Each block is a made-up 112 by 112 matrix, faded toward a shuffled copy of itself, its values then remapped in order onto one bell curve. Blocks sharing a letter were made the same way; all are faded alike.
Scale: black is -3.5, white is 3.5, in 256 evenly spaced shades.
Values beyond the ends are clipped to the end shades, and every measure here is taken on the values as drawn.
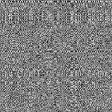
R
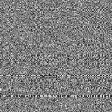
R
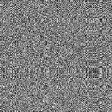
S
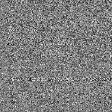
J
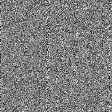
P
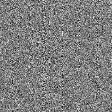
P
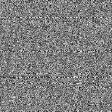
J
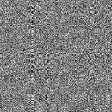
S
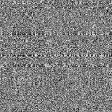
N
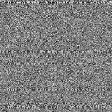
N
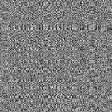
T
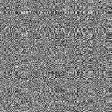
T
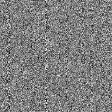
P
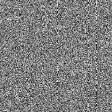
P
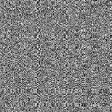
S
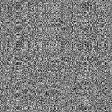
S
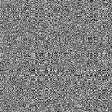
R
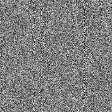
P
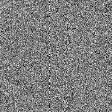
P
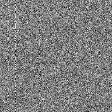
P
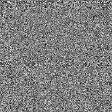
J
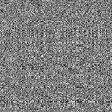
N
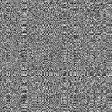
T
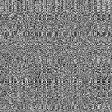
T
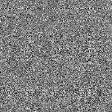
J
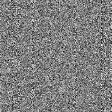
P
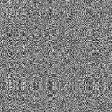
S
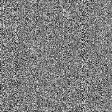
P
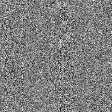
P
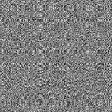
S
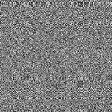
R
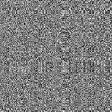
S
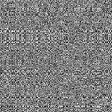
R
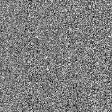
P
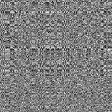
T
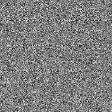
J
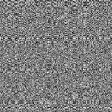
R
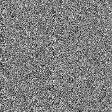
P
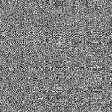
N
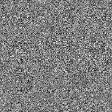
J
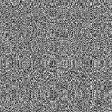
S
